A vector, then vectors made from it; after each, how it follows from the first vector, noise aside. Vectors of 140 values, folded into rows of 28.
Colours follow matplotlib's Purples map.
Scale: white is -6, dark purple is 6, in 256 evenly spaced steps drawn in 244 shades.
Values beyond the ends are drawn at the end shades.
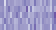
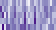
wrapped around, negated, scaled up.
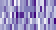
wrapped around, negated, scaled up.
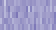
shrunk.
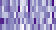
wrapped around, negated, scaled up.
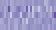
partly zeroed.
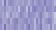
negated, shrunk.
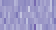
partly zeroed.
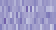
partly zeroed.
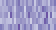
wrapped around.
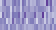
wrapped around.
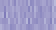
wrapped around, negated, shrunk.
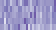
wrapped around.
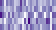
reversed, scaled up.
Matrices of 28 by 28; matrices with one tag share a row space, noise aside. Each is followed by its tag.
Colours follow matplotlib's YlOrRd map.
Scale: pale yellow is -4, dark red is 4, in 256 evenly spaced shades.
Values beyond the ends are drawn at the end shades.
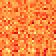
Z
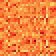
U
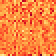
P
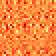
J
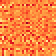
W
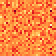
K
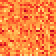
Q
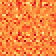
J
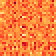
P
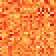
Q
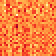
J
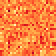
U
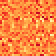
Q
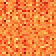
J
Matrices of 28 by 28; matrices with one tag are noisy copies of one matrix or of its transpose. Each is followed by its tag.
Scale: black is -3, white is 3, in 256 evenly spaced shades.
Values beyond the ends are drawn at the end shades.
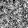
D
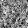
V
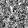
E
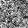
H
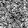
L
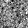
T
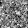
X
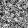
D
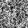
T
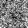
L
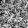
D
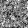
X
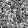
T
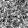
H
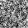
H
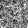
D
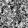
T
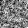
D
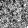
D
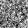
H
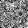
V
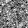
T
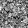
T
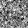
T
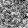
H
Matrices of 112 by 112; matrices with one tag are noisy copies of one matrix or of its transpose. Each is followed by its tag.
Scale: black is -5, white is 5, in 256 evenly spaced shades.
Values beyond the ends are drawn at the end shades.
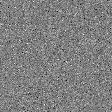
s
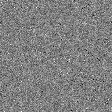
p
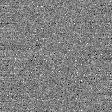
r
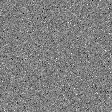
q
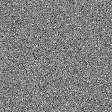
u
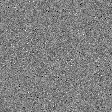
s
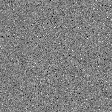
u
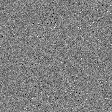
u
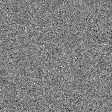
s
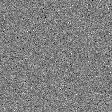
q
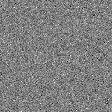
p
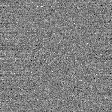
r
